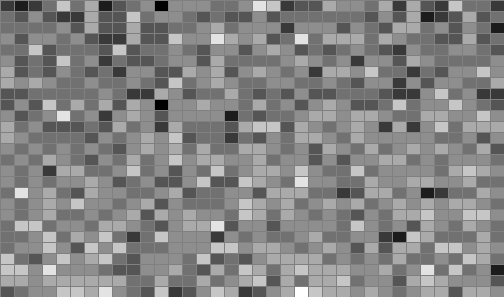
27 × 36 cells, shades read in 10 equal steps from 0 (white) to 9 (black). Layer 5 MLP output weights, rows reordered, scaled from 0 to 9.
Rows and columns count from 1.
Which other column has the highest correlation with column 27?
35
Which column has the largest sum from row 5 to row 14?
12
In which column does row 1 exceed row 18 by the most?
2
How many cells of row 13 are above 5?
5
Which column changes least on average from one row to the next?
14
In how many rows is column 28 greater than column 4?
11
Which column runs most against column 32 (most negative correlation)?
28
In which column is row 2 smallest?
10
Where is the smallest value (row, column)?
27, 22
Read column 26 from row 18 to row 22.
6 3 6 2 4
